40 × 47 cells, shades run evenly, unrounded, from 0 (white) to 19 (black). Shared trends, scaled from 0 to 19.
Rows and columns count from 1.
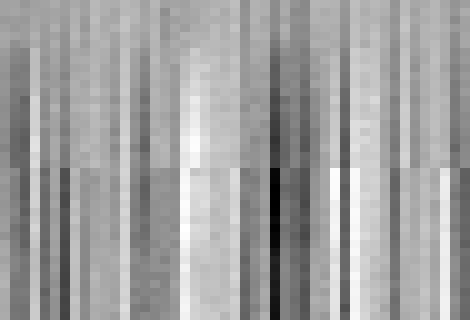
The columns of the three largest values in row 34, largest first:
28, 7, 31
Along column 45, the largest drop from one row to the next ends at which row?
22
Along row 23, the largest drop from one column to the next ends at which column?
36
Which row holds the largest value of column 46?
19
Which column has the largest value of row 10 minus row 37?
45
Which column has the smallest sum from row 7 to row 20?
20
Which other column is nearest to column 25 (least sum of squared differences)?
5
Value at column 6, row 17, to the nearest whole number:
7
